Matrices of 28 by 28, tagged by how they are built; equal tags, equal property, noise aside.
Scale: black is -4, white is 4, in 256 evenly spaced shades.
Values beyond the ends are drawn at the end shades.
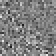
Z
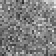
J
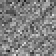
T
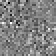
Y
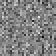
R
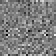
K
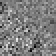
Z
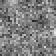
J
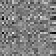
K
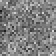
J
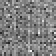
R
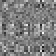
K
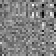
K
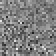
Z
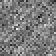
T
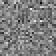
K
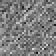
T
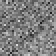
T
